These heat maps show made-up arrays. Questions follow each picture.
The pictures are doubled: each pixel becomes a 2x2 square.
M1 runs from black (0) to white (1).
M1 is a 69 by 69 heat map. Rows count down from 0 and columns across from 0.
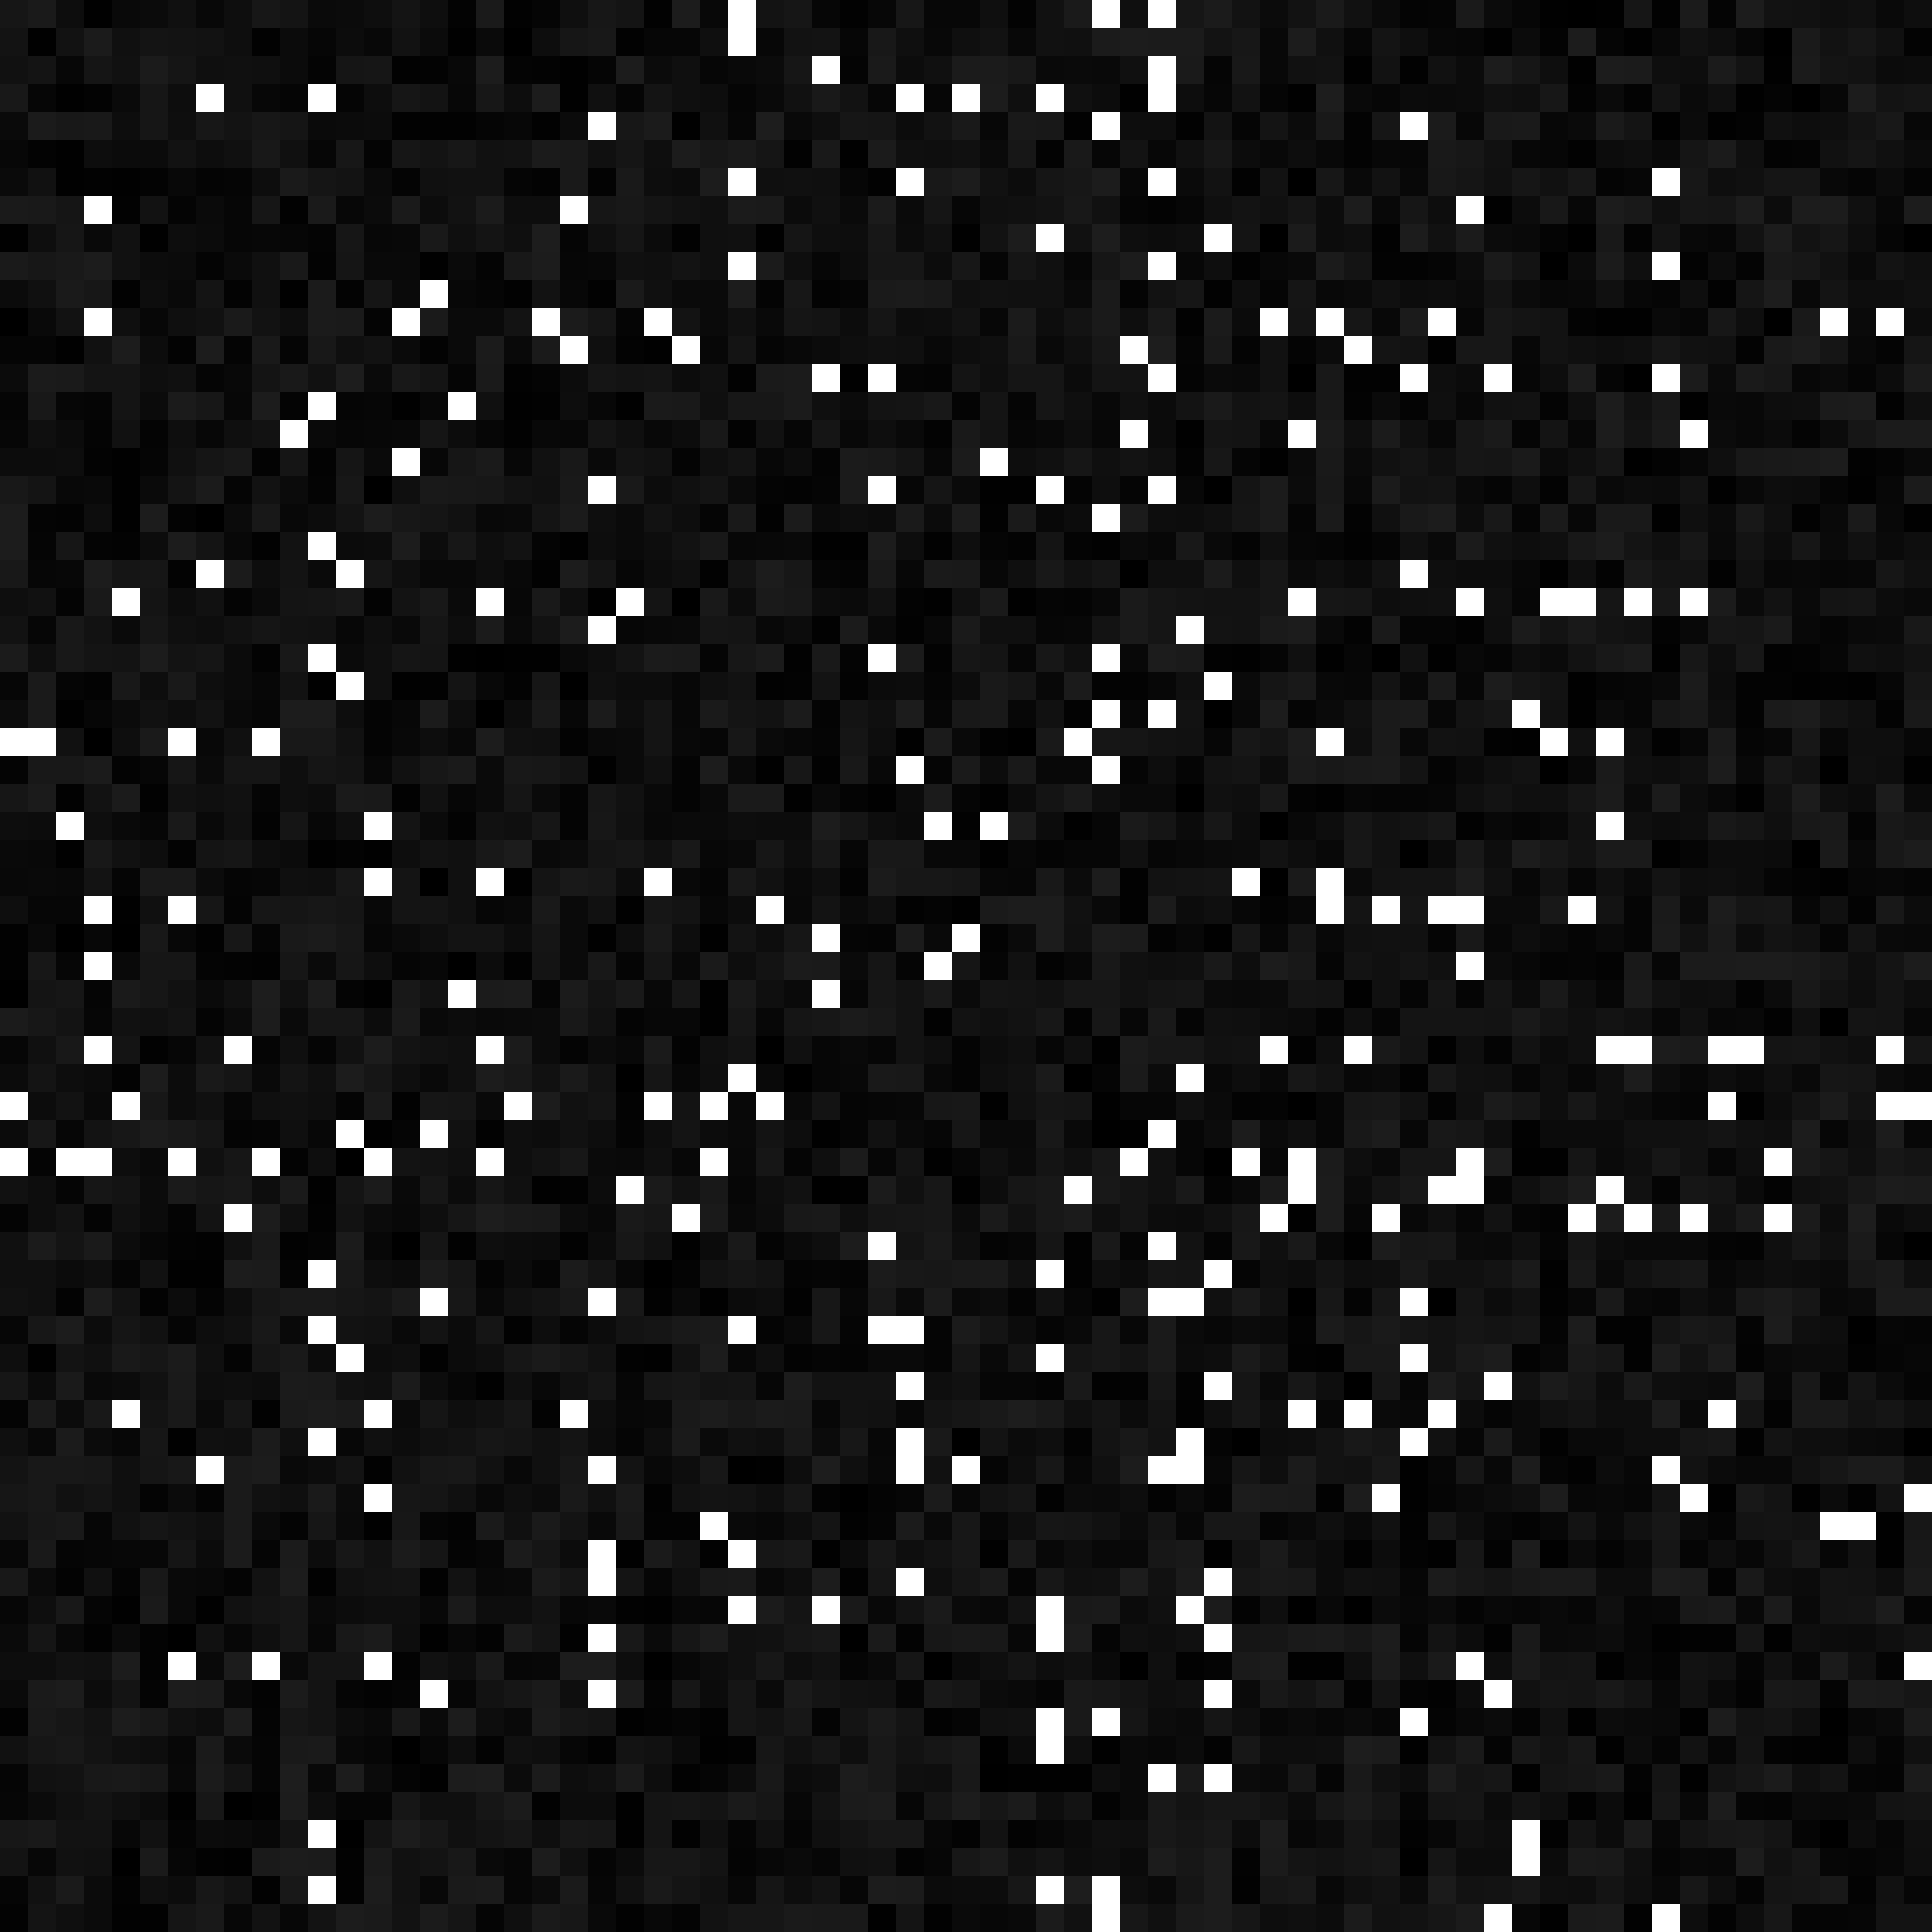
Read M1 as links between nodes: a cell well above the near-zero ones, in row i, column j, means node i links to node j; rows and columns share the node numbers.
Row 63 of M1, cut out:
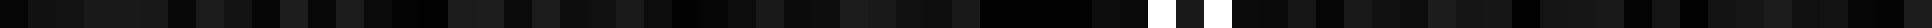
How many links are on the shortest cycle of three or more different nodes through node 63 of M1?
6
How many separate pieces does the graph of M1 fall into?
6
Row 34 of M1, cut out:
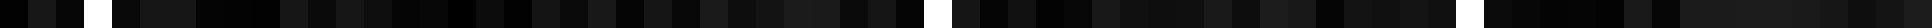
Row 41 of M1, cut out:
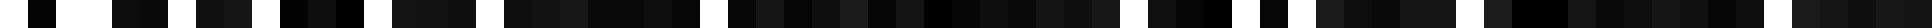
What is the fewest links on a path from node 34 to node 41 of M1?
2
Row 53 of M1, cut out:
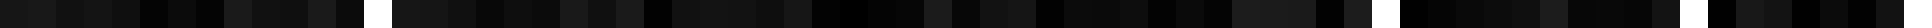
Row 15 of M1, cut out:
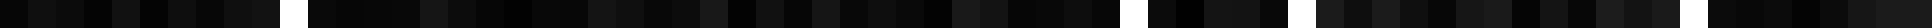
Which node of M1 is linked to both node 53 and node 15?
node 60
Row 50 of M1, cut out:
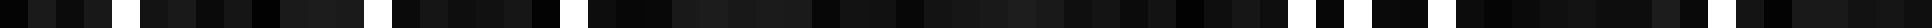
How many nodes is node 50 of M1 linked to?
7
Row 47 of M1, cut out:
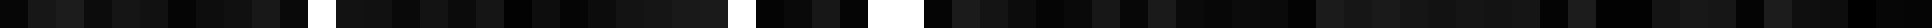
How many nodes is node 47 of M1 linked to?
4
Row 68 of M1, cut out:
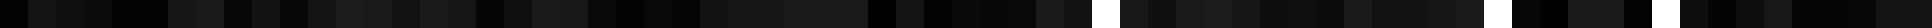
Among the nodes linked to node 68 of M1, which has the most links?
node 39
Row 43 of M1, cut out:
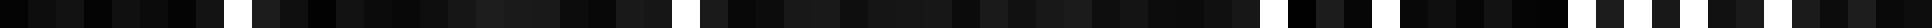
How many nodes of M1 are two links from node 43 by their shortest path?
8
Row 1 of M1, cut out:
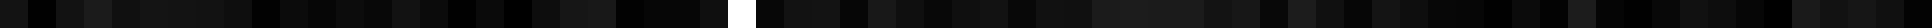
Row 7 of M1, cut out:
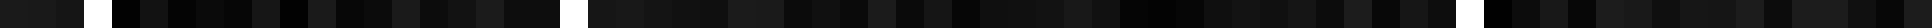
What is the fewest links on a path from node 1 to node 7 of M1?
5
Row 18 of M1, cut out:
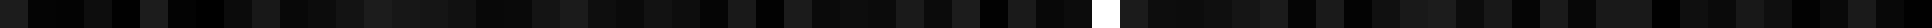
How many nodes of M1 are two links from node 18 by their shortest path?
8
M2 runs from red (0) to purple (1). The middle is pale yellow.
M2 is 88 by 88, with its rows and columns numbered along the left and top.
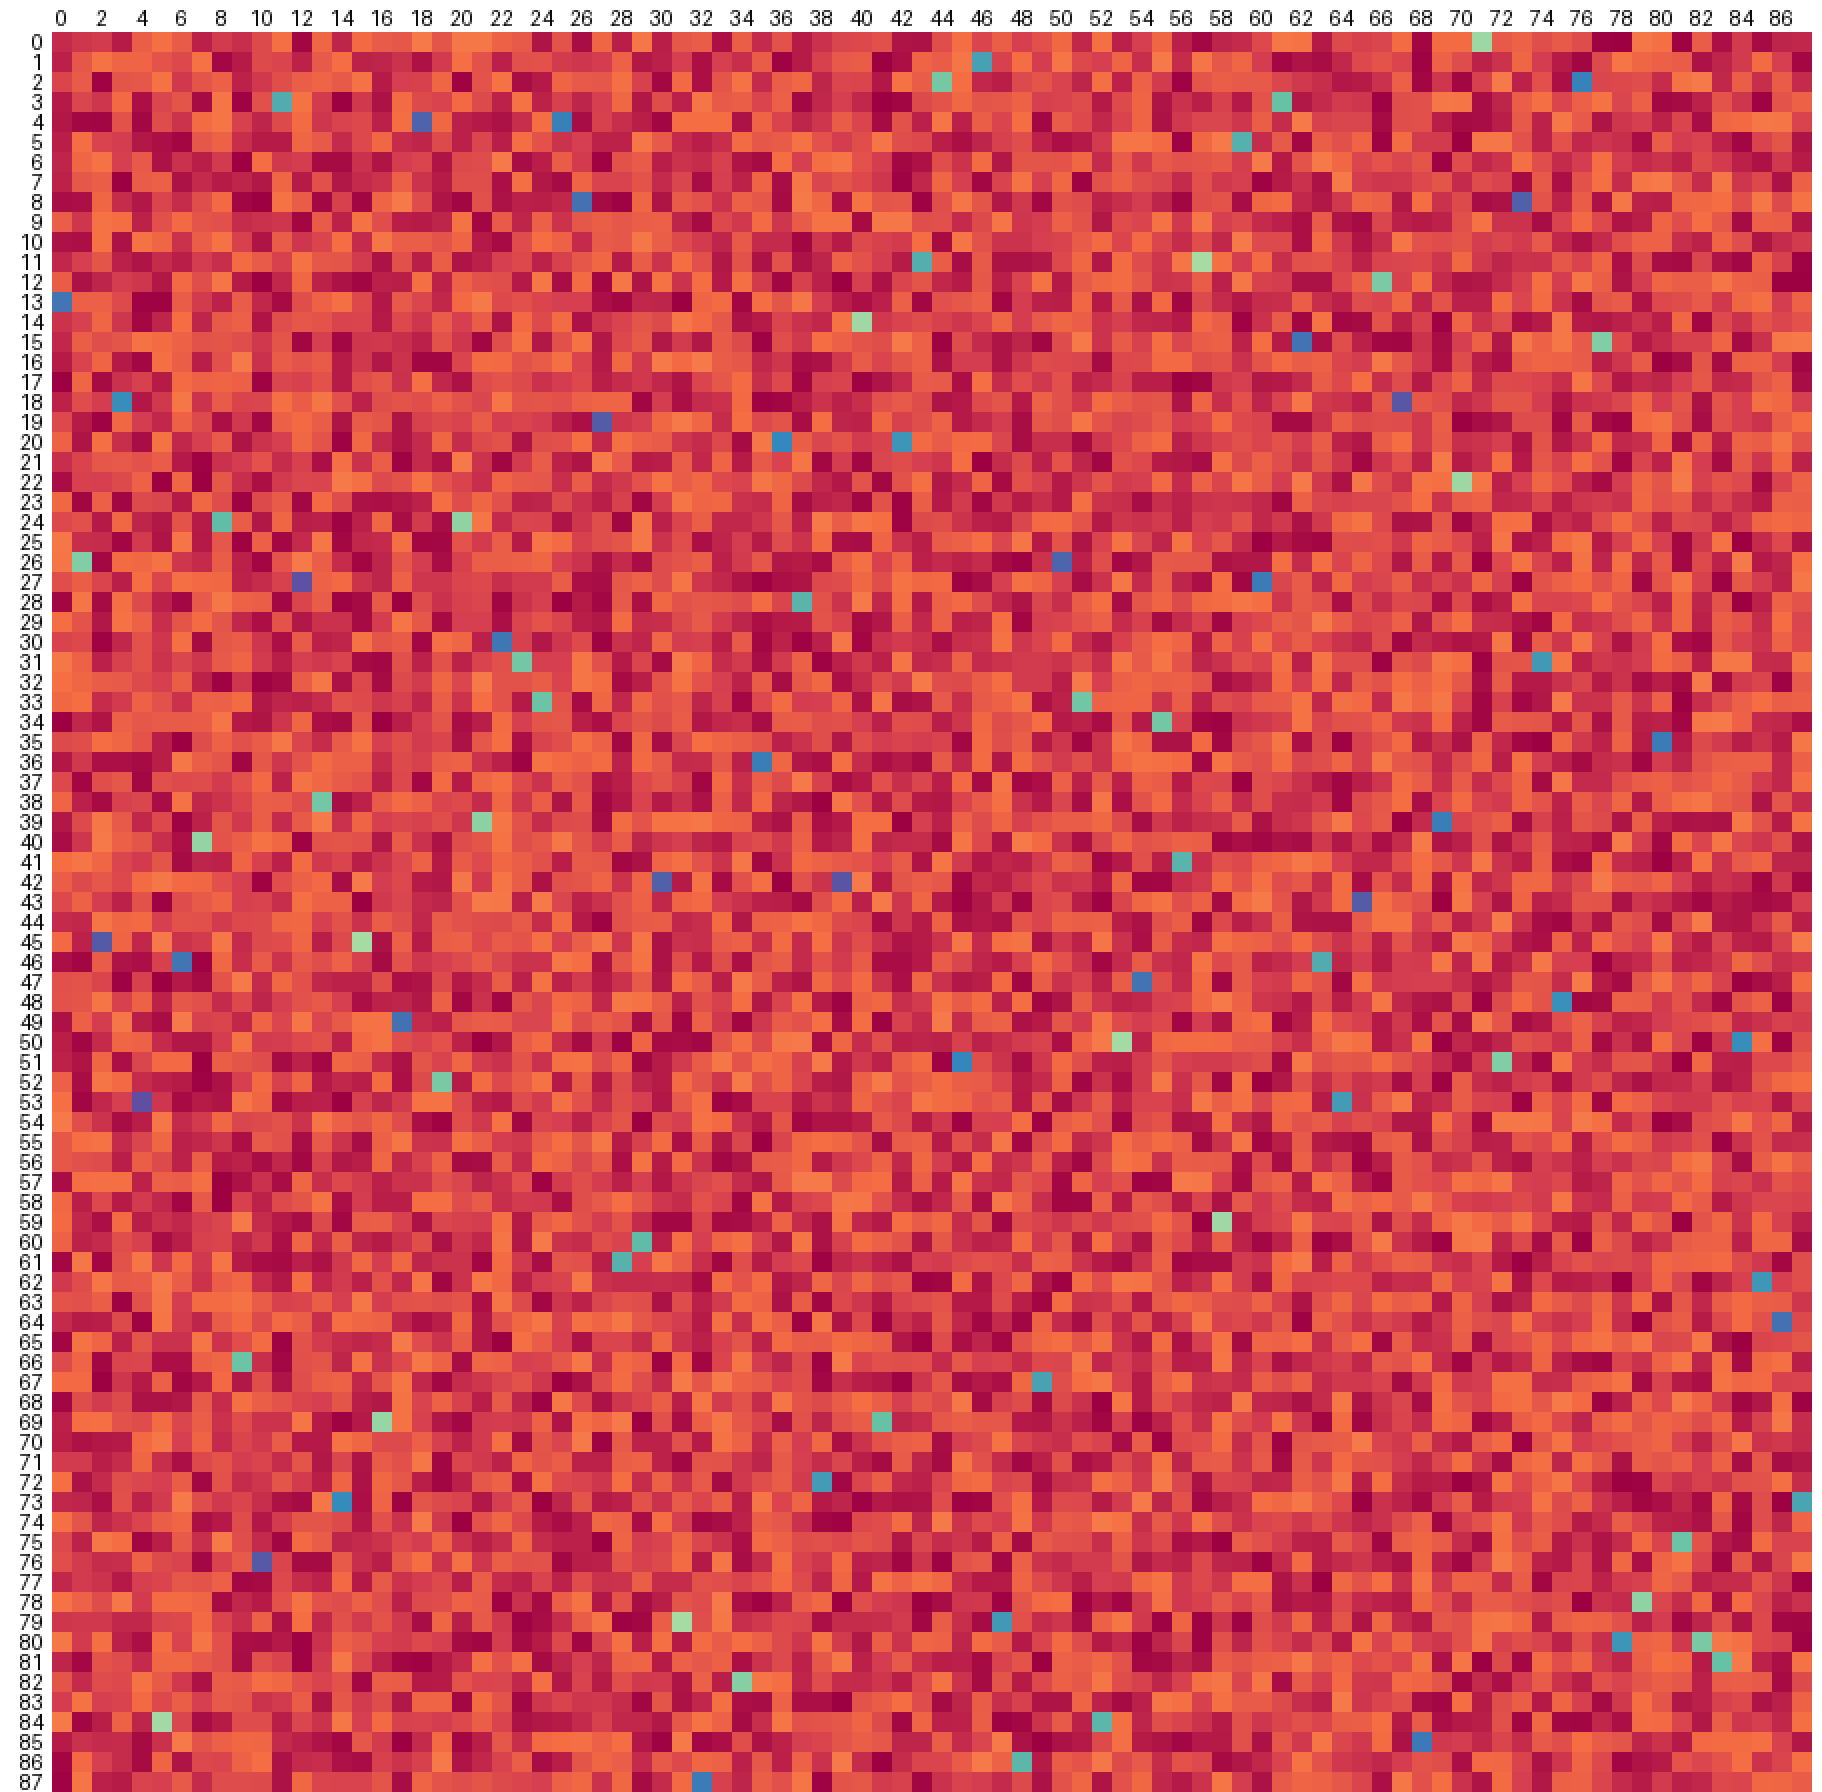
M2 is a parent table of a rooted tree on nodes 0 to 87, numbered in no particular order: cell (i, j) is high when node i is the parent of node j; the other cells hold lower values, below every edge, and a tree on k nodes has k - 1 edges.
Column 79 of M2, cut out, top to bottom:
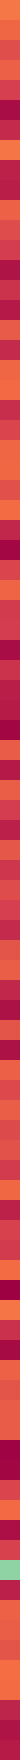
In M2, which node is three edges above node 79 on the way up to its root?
35
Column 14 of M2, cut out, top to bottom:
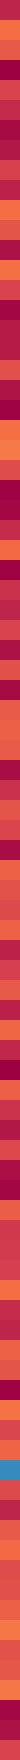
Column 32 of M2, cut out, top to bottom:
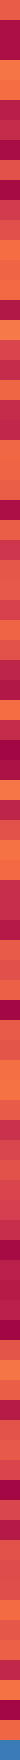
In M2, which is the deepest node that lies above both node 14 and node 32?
73
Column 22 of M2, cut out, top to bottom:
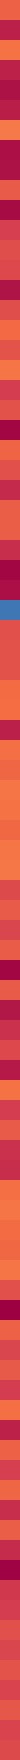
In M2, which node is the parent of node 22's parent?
42
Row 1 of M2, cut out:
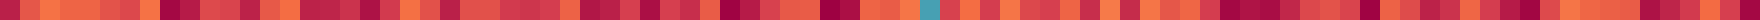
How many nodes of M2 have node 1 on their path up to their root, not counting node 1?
3
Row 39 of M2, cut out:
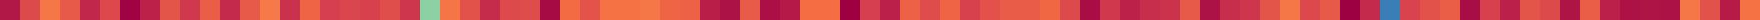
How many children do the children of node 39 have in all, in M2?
2
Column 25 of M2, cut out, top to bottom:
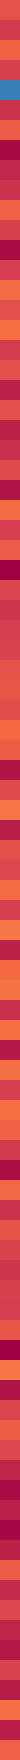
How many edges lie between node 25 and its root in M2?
7
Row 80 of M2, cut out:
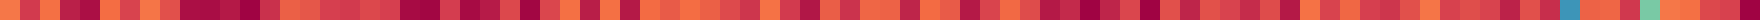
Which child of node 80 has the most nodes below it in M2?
78
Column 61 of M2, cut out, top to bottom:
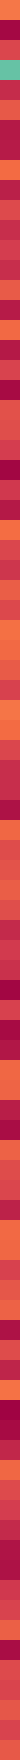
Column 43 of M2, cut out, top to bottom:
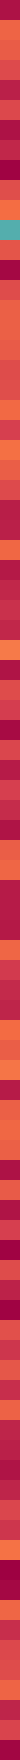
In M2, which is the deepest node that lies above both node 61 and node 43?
3
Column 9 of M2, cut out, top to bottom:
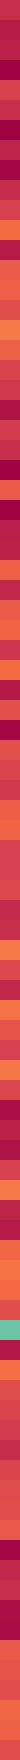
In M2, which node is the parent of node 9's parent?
12
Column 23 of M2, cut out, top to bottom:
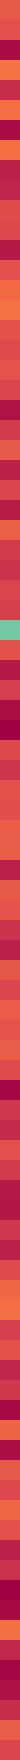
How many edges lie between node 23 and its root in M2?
9
